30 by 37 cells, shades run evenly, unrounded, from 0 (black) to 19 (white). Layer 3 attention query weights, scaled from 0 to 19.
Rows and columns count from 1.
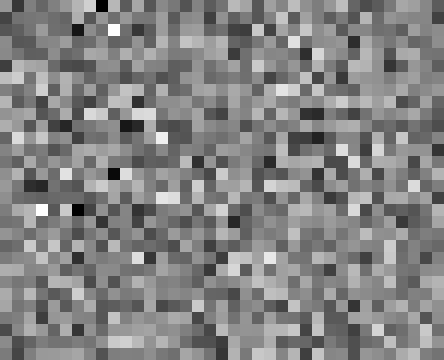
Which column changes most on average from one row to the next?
12
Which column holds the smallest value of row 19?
20
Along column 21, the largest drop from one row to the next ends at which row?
23
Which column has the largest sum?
25
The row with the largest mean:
8
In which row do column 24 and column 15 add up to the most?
17
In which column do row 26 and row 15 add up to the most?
19
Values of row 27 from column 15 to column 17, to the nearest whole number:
13 12 5
